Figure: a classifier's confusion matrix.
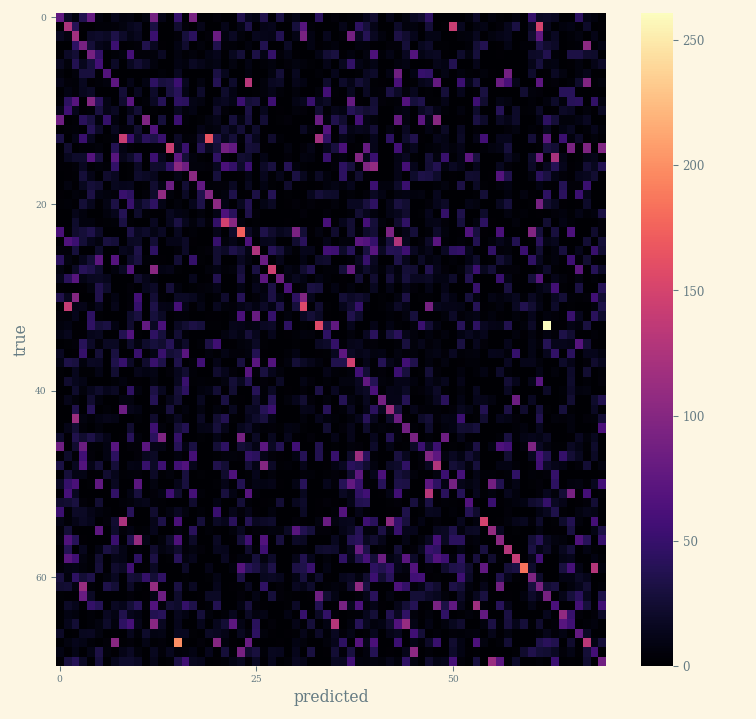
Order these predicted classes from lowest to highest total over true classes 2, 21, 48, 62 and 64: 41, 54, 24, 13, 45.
41, 45, 24, 54, 13
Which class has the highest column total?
12
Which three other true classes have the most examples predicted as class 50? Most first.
1, 63, 69
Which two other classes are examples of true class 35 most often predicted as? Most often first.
66, 20
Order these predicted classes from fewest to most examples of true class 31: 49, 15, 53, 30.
49, 30, 53, 15
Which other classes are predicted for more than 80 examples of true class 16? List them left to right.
15, 39, 40
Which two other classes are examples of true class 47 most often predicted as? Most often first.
38, 48
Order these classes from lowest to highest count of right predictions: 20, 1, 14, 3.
3, 20, 1, 14
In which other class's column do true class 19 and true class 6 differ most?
13
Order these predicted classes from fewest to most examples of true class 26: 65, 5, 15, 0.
15, 0, 65, 5
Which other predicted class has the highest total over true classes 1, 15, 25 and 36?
61
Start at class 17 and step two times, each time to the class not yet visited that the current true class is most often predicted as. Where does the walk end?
10
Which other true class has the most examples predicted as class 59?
25
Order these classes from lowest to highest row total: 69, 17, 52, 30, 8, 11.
8, 52, 17, 30, 69, 11
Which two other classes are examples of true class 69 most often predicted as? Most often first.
55, 56
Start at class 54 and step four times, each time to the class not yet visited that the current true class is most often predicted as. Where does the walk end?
4
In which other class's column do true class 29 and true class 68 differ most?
45
